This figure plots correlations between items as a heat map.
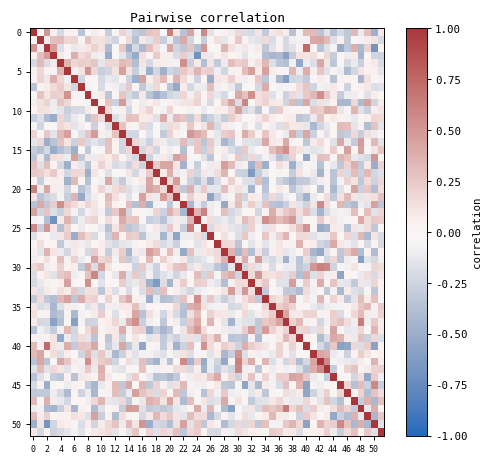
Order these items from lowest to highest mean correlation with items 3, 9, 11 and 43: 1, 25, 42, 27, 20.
25, 27, 20, 1, 42
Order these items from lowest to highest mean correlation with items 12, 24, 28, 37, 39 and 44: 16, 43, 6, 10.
6, 43, 16, 10
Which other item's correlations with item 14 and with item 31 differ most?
45
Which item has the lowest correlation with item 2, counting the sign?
50
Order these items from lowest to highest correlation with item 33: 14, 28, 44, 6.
14, 44, 28, 6
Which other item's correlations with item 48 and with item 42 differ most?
37
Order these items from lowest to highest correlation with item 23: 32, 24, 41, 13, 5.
41, 32, 5, 24, 13
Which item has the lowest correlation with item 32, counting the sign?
18
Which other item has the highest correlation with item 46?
15
